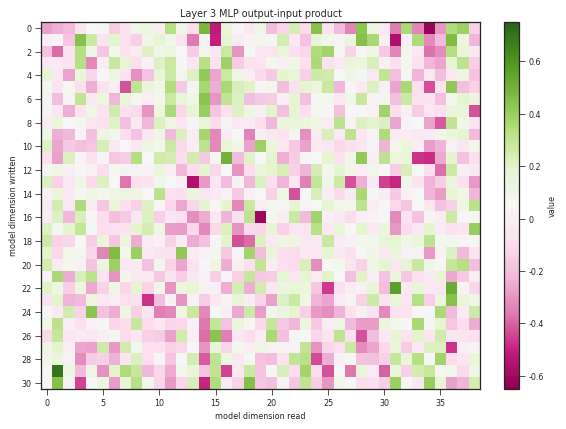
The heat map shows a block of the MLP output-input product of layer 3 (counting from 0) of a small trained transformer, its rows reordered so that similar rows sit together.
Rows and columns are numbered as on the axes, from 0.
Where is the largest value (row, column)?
29, 1
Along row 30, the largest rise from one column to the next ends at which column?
15
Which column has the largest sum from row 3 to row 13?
14
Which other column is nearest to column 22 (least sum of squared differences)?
37
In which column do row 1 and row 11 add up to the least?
34
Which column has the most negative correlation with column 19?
18
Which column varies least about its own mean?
0
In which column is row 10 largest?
19
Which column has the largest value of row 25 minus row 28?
20
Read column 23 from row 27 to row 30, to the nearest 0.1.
0.3 0.3 0.4 0.3
